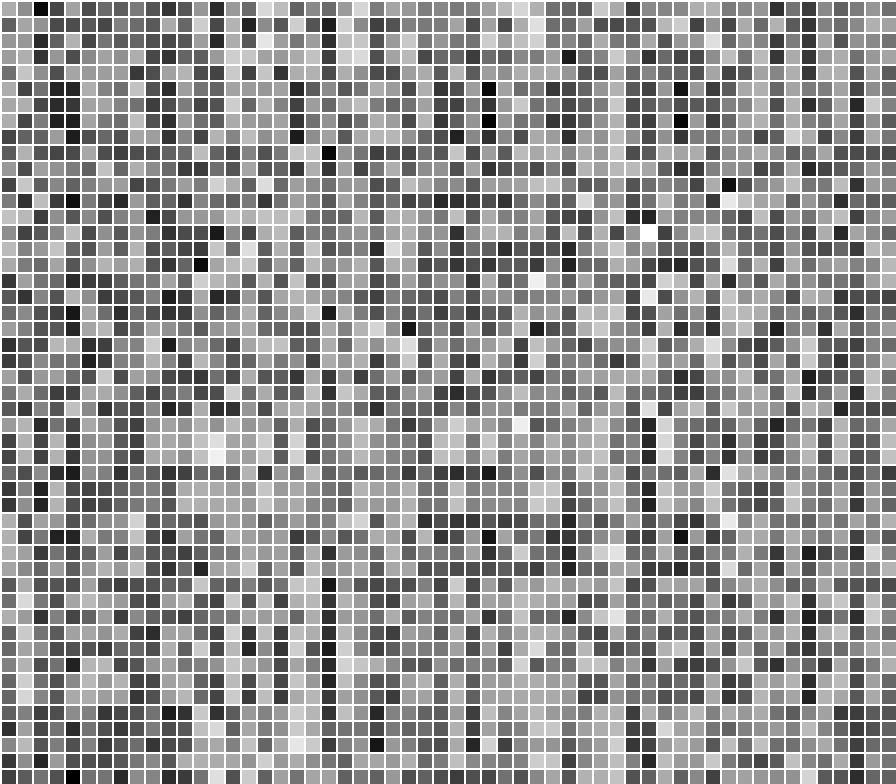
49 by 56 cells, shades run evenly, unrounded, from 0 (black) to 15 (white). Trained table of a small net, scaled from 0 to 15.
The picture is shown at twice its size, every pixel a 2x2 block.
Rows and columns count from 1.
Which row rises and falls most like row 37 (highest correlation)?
10
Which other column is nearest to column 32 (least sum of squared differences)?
27
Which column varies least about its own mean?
54
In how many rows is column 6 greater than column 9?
22
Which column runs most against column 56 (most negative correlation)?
44
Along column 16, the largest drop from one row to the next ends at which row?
5
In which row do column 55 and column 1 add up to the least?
46
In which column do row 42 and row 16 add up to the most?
16
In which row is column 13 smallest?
17
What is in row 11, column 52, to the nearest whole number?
4
